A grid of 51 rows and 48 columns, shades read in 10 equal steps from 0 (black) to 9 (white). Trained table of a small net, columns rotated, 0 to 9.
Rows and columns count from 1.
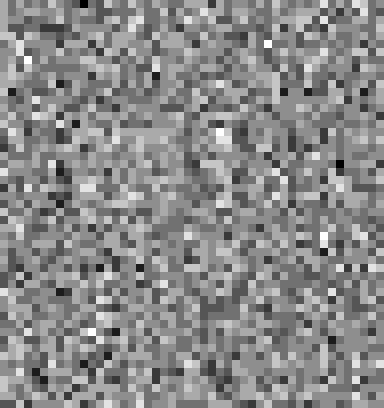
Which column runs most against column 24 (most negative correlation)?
29
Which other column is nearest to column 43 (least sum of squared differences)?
25
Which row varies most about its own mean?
34
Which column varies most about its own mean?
41
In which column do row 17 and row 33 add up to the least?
24
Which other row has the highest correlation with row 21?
15
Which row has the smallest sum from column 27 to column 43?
48
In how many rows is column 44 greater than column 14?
17
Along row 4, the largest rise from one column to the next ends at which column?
42
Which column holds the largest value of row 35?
14
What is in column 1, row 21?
4
